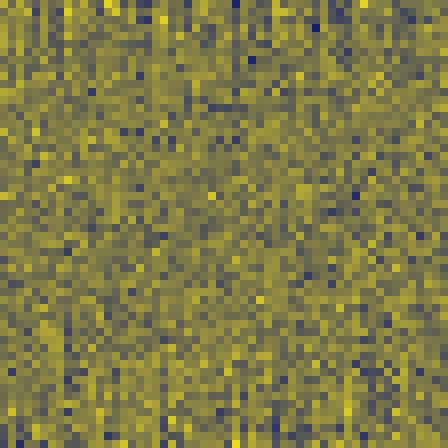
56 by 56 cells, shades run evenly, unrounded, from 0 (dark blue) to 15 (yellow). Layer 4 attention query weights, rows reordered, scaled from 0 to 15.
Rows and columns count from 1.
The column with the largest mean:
20
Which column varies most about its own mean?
9
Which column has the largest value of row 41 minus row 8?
32
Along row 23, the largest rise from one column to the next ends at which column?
47
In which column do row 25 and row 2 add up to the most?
15
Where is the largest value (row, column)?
56, 30
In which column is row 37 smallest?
17
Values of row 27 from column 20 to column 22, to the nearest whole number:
8 4 8
